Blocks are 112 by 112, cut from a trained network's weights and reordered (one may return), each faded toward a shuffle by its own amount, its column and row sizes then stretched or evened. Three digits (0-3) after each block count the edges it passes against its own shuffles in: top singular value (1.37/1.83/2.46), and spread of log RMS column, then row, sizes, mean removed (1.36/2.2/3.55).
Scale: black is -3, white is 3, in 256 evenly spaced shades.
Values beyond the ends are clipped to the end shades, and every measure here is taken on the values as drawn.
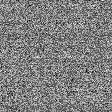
0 0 1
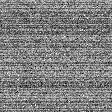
3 0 0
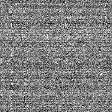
2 2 1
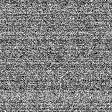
2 0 0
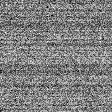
2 1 0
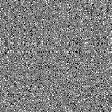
2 1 1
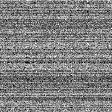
3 1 1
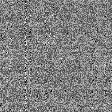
0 2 0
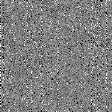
1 2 0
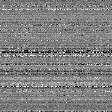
3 0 3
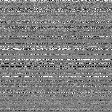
2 0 3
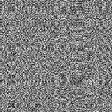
3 0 1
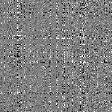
2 3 2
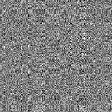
3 2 1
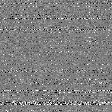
1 0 3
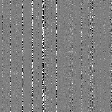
2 3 0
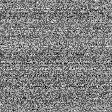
1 0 2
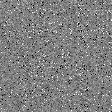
0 1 1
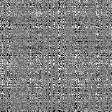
2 3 2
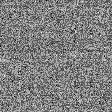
0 1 0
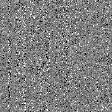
1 2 0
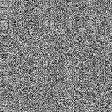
2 0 0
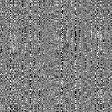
3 3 1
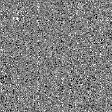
0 2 1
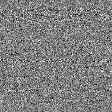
0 0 2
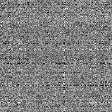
1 2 2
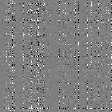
2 3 2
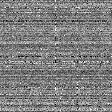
3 1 2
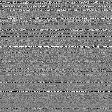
1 0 3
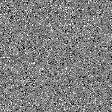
0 1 1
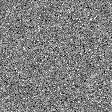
0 0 0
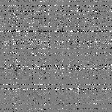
2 2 3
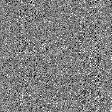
0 2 1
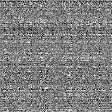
2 2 2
